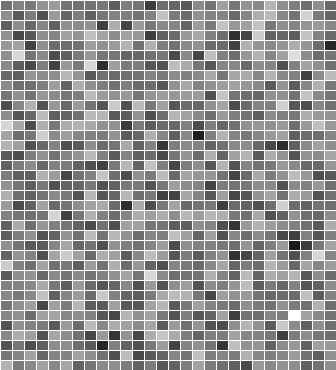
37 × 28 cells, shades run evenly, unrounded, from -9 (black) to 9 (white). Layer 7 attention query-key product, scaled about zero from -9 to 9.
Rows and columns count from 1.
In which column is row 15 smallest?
24
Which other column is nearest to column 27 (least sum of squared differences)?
7
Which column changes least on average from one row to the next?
12
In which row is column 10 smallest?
34
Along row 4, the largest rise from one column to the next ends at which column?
22
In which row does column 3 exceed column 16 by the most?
11
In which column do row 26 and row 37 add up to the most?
6
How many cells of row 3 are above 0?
19
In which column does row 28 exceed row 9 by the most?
13
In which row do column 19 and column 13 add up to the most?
17
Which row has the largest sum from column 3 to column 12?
4
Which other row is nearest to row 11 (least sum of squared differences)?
31
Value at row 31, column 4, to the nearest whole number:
-4
